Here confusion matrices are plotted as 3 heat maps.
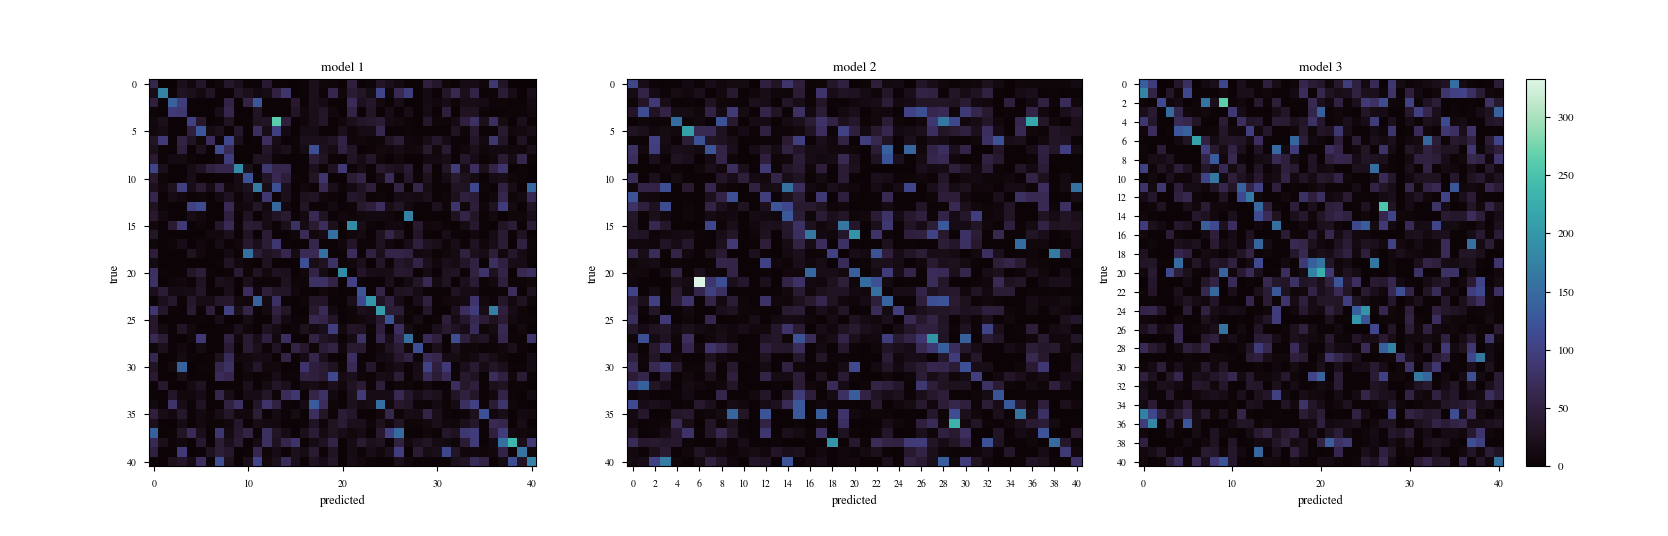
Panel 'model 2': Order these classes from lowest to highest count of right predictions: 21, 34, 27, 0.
0, 34, 21, 27
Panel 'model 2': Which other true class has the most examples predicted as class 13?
10
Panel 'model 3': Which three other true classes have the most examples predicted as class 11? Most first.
12, 4, 35
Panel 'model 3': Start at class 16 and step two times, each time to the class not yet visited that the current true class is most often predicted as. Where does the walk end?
22
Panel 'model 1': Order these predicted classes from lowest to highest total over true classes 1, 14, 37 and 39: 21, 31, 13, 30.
30, 21, 13, 31
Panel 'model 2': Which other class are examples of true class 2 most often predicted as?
39
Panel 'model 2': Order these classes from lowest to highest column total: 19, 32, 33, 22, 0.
33, 32, 22, 19, 0
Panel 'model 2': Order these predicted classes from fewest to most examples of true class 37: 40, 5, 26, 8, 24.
24, 26, 40, 8, 5
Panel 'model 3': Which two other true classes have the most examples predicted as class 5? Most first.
36, 1
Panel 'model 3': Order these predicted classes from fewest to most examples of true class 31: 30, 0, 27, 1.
30, 1, 0, 27
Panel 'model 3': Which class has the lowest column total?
29
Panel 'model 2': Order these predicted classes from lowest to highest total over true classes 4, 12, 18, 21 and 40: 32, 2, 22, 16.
16, 32, 2, 22
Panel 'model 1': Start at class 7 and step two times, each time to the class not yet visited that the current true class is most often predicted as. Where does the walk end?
13
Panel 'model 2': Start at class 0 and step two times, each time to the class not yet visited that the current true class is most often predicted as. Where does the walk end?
31
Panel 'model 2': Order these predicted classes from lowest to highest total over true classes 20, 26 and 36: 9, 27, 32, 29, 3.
3, 9, 32, 27, 29
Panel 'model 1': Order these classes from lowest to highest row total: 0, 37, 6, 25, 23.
0, 25, 6, 23, 37
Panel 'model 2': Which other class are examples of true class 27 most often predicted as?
30
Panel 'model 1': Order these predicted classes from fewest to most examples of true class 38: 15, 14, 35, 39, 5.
35, 39, 5, 14, 15
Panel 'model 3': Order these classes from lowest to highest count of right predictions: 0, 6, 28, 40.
0, 40, 28, 6
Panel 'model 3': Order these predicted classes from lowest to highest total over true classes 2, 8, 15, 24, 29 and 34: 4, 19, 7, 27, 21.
4, 19, 21, 27, 7
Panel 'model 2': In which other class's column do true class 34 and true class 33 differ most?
20
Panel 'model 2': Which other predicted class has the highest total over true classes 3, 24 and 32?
1
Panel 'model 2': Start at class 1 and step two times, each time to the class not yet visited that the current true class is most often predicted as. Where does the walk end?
35
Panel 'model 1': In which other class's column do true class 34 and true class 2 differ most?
24
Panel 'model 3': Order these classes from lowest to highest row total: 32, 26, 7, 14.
32, 26, 14, 7
